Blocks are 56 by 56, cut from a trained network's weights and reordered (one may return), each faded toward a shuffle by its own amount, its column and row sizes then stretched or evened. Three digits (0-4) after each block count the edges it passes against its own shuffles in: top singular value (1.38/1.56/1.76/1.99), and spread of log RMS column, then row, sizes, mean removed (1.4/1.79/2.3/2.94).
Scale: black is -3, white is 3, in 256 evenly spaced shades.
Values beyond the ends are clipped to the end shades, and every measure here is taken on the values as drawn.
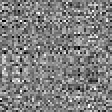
4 2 2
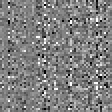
0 4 2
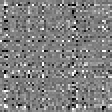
4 3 4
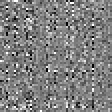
2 4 1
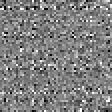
2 2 3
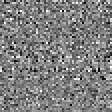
1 0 3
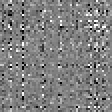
2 4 3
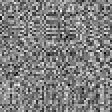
4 0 1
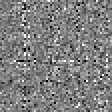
1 3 0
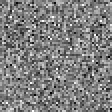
0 0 1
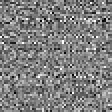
3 0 3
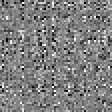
2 4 3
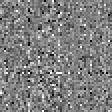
0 3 0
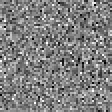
0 1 0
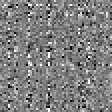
2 4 2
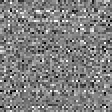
3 1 4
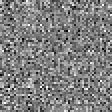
3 1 2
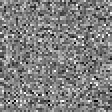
2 0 2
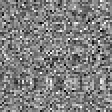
3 1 1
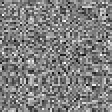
4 1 1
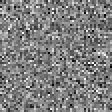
3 1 1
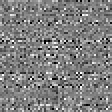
2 1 4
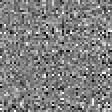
1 3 2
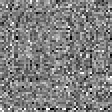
2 2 1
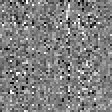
1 3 2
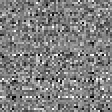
3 1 3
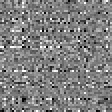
3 2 4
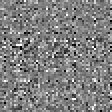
1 3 3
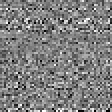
4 1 4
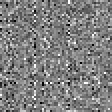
2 3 0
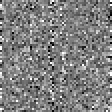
1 4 0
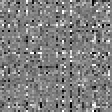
2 4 3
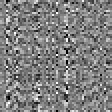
4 4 0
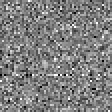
2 0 1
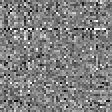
2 2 2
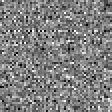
1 0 2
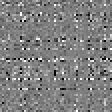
3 3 4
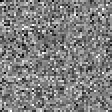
0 1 0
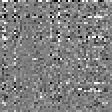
2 3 3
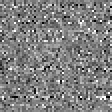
1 1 3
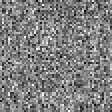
3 1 0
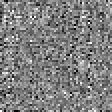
2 2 1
